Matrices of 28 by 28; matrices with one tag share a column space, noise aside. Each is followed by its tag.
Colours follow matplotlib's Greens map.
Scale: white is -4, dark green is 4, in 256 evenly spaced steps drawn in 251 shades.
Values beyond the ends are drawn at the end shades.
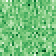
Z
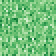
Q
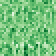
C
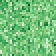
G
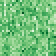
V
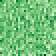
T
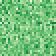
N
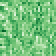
V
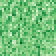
V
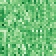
C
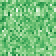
V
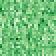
Q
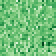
Z
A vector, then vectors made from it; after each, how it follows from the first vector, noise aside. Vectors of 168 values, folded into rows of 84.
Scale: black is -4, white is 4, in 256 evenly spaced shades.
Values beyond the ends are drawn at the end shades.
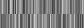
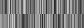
wrapped around, negated.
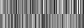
wrapped around, negated.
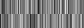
wrapped around, negated.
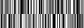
wrapped around, negated, scaled up.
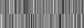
reversed, partly zeroed.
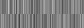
negated, shrunk.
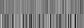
reversed, partly zeroed.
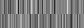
wrapped around, negated, partly zeroed.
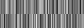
wrapped around, negated.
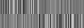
reversed, partly zeroed.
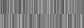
reversed, shrunk.
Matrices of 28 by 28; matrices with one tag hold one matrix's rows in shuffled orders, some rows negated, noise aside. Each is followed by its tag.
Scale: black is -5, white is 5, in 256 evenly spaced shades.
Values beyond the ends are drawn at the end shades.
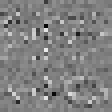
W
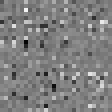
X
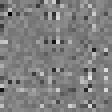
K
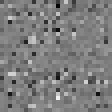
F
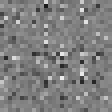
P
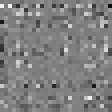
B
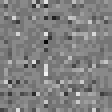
W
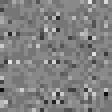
K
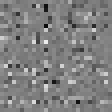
W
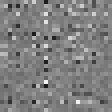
W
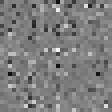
F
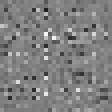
W
